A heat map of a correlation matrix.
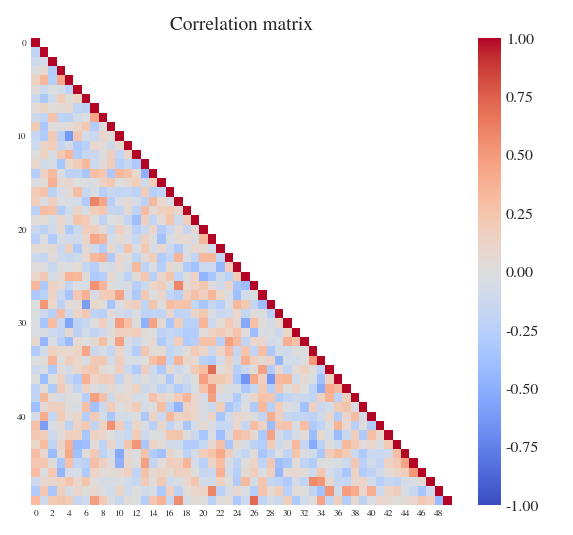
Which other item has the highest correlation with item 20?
36
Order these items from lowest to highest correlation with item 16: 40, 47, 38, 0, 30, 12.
30, 12, 47, 38, 0, 40
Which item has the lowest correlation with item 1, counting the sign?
41
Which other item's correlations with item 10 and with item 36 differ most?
44
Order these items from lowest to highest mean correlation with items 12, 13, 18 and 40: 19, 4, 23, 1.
23, 19, 4, 1
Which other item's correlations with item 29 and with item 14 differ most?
34
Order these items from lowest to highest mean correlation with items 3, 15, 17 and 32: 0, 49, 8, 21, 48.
48, 21, 0, 8, 49
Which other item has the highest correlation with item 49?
26
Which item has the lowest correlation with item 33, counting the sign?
43
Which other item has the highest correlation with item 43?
12
